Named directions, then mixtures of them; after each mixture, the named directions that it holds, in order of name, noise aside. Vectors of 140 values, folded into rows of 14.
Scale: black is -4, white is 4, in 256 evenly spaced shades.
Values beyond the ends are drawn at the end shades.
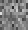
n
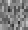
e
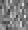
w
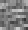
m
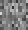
n.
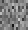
e, n.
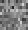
m, n, w.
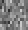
e, w.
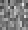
e, n, w.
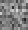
m, n.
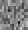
e.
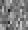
e, w.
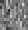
w.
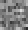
e, m.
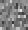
m, n, w.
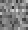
m, n.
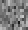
e, m.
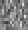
w.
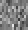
e, n.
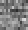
m, n, w.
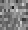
m, n, w.
